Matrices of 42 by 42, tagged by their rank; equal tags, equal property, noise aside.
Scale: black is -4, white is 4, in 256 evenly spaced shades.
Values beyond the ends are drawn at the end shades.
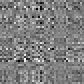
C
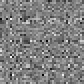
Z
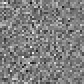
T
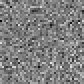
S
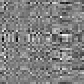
C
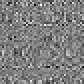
Z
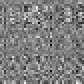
C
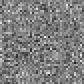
T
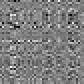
C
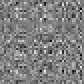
C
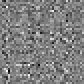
Z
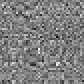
T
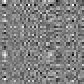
C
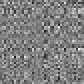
C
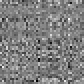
Z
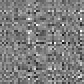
C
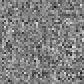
S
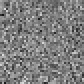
S
